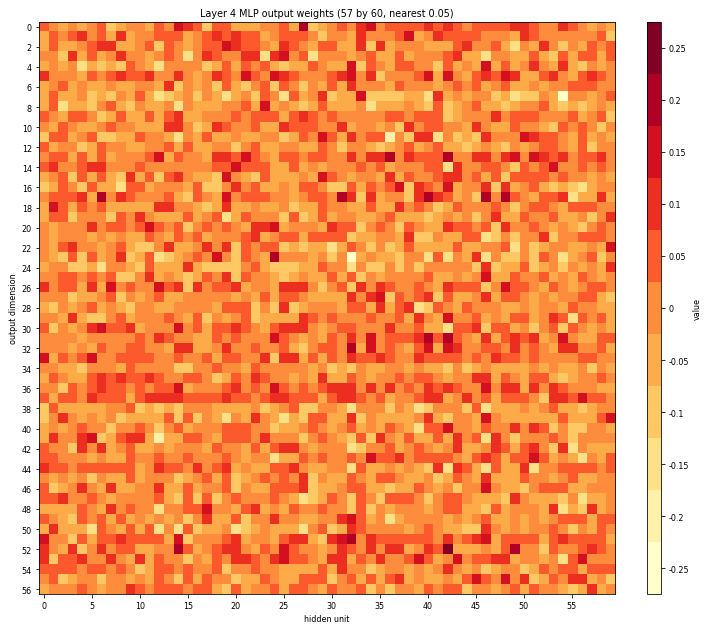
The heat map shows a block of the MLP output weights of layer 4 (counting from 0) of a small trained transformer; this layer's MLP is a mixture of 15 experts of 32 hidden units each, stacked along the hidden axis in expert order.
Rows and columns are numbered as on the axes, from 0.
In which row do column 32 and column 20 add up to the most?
51
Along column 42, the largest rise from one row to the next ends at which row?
31
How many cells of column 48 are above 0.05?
9
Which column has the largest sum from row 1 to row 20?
19
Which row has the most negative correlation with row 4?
44
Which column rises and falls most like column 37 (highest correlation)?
34
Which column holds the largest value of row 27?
35
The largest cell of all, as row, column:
52, 42
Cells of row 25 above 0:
15
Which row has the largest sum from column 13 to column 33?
37
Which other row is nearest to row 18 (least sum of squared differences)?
6
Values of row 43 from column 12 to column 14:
0.05 0 0
